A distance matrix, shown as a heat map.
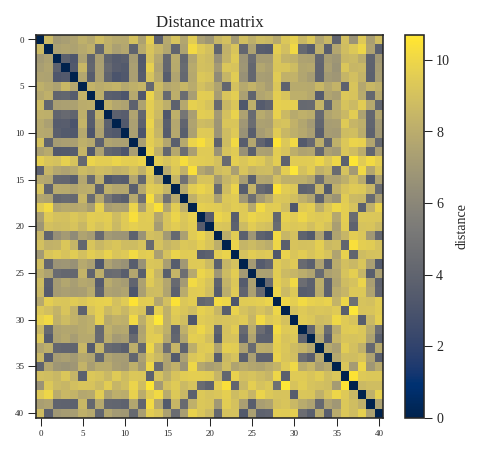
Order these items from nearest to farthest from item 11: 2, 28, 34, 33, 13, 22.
34, 2, 33, 22, 13, 28
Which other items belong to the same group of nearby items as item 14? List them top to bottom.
0, 35
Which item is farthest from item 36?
37
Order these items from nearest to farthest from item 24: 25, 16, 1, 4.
16, 1, 4, 25
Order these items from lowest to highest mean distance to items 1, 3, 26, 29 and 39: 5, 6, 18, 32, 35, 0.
32, 6, 5, 35, 0, 18
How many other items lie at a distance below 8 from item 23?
7
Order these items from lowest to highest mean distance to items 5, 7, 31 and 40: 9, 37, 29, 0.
9, 29, 0, 37
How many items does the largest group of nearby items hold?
13
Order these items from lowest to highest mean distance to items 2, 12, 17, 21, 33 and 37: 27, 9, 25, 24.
9, 25, 24, 27
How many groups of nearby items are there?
6
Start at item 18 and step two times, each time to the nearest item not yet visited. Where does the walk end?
38
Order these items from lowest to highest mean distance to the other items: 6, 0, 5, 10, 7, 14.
10, 6, 7, 5, 0, 14
